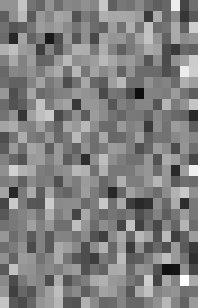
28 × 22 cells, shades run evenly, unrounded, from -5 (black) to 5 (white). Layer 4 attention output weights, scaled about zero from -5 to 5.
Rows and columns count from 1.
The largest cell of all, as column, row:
21, 26
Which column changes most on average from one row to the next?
22
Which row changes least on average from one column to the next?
17
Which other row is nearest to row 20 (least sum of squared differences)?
14
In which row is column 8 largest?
6
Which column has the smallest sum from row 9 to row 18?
13
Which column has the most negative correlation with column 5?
3
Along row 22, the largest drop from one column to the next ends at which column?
20
